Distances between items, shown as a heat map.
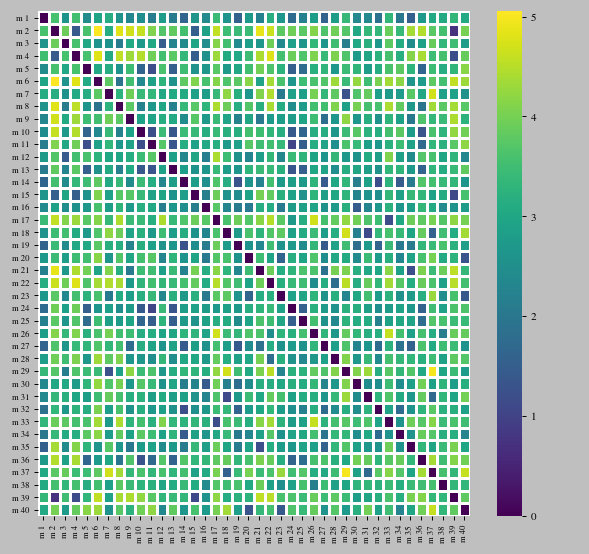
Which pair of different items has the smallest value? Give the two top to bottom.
m 2, m 39
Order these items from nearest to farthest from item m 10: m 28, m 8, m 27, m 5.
m 5, m 8, m 28, m 27
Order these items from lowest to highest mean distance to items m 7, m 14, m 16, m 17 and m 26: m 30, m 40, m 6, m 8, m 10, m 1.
m 1, m 30, m 40, m 10, m 8, m 6
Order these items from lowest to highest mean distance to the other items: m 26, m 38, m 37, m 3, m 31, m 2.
m 3, m 31, m 38, m 26, m 37, m 2
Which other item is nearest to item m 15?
m 39
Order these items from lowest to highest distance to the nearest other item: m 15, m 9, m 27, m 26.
m 15, m 27, m 9, m 26
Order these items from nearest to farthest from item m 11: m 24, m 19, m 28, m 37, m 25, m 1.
m 24, m 25, m 1, m 28, m 19, m 37
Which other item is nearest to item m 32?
m 14
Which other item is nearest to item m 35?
m 21
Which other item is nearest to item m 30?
m 16
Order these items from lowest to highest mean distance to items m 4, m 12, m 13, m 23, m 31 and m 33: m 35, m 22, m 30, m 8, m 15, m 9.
m 15, m 30, m 35, m 9, m 8, m 22
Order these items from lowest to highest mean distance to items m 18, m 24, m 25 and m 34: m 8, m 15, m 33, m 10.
m 10, m 15, m 33, m 8
